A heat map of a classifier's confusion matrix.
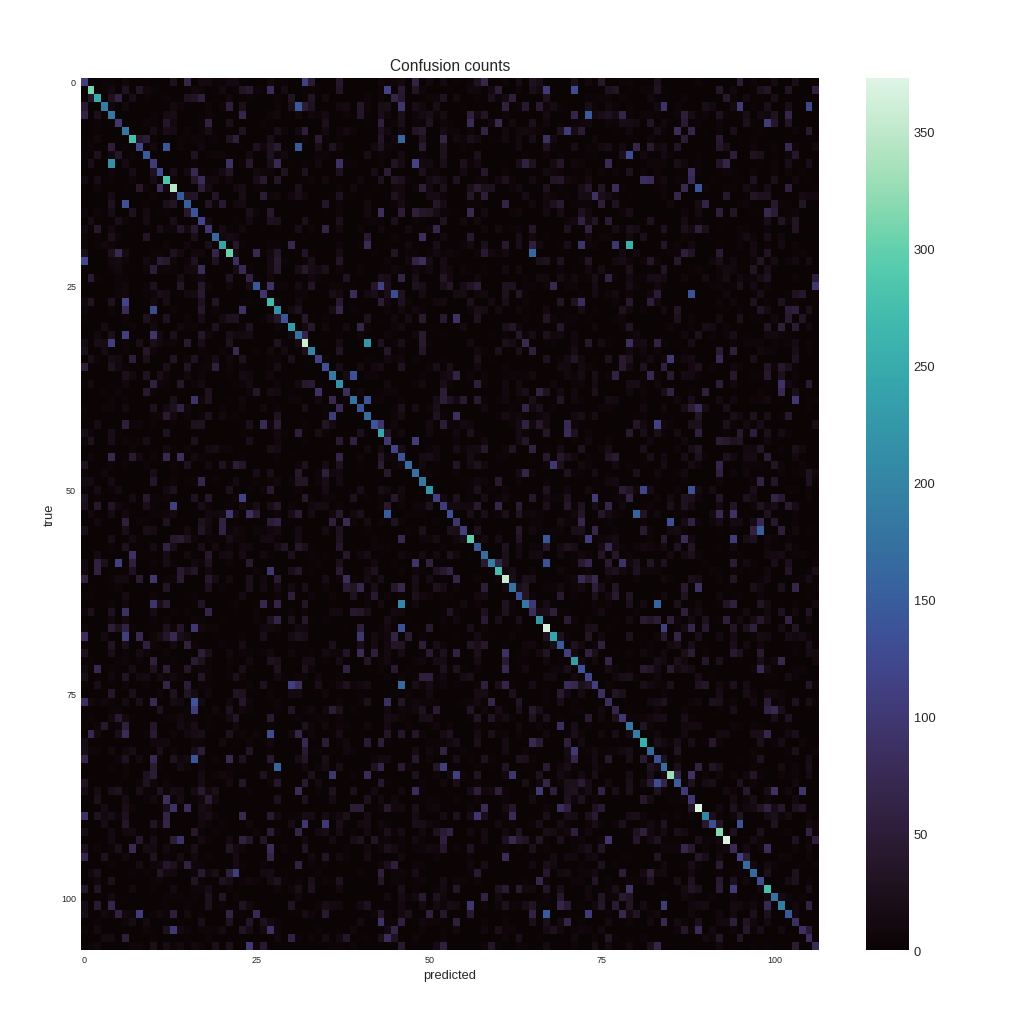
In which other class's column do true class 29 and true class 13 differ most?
89
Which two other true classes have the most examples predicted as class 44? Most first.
53, 1
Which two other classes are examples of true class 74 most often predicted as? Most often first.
46, 30
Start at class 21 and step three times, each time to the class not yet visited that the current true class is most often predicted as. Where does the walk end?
70
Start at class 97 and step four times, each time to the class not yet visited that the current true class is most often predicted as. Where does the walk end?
41
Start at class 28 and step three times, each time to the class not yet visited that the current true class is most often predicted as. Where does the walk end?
73
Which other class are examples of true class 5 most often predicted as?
99
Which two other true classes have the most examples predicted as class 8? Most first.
102, 68
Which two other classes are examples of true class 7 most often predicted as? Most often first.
46, 67
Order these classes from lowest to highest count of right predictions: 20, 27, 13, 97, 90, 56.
97, 90, 20, 27, 56, 13
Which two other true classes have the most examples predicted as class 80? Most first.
53, 8
